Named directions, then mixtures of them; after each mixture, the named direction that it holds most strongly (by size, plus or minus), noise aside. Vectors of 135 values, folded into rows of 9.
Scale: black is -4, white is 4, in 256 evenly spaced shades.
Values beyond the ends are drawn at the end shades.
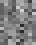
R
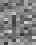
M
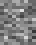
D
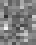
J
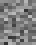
M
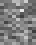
D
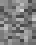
D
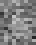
D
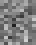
D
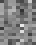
R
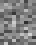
M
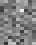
R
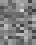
D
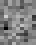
J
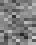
D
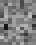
J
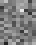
R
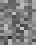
J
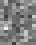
J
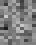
J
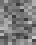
D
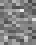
D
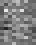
D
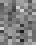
R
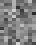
R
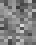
R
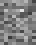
D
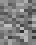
D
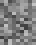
J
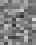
D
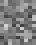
J
